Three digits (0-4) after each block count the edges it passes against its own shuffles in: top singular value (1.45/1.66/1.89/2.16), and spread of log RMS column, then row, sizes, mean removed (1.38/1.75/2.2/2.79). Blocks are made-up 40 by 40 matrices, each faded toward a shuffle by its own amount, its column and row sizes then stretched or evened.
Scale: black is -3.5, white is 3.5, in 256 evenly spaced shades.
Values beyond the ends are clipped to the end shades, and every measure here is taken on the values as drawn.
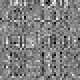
4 2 2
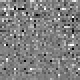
1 1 3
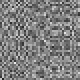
4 1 0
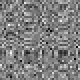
4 1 1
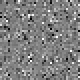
0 3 1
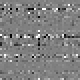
1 1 4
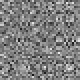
3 0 2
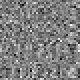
3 0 1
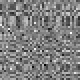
4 1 1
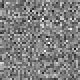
1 0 0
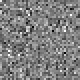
1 1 0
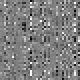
4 4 0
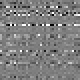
4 0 4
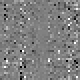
0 3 1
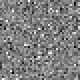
0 0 0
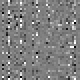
2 4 2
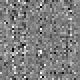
0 4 1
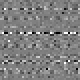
4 0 4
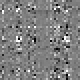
1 4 2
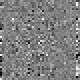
2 3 1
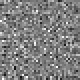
2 1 0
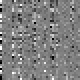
3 4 0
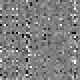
2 4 1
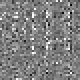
3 2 1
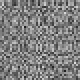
4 1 1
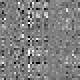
4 4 1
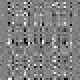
4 4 3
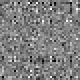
2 2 2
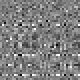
4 1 3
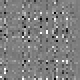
2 4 2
